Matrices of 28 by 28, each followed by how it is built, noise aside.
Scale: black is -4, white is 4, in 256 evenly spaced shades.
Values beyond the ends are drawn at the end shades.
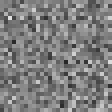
low rank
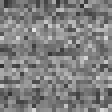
blocks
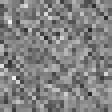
Toeplitz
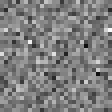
repeating columns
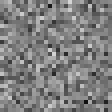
repeating rows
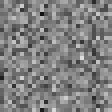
repeating rows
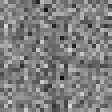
repeating rows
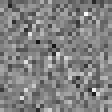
banded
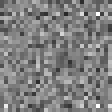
low rank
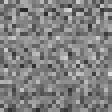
repeating columns
